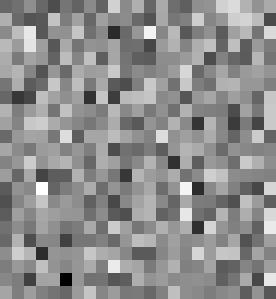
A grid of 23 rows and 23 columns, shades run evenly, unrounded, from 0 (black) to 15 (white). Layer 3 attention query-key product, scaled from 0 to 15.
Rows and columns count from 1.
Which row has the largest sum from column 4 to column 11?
21
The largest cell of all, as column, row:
4, 15
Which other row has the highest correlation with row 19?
22
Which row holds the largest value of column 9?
8
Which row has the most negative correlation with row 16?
20
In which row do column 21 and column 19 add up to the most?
1
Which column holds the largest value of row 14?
18
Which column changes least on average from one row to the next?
7
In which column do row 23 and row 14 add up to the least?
11
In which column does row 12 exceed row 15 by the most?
17
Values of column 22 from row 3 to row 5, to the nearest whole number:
7 9 11
